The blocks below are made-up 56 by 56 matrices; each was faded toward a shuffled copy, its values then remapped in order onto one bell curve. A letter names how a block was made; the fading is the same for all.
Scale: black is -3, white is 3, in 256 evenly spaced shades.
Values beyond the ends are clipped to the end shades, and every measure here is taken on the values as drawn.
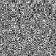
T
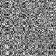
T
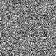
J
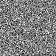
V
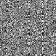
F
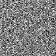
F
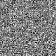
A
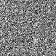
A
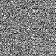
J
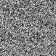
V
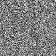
A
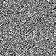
A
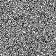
V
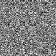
J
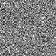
J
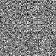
T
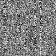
F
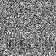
A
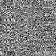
T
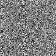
F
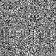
J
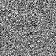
A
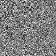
F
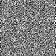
F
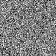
A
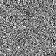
J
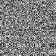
J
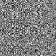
T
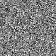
A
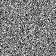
V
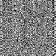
T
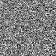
A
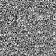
J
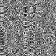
T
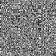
T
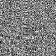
J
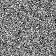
V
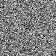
V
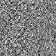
F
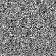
A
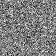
V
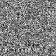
J
